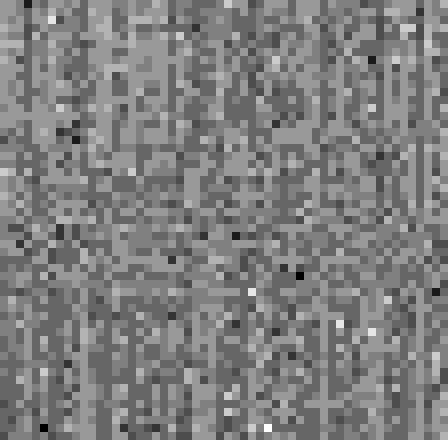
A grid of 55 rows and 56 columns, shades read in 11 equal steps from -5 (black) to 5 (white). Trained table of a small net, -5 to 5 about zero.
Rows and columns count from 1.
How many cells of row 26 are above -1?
29
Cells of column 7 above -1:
31
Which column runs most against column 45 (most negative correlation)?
55
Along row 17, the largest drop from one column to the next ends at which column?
8
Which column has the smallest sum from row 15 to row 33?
48
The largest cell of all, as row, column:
54, 34
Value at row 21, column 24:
-1
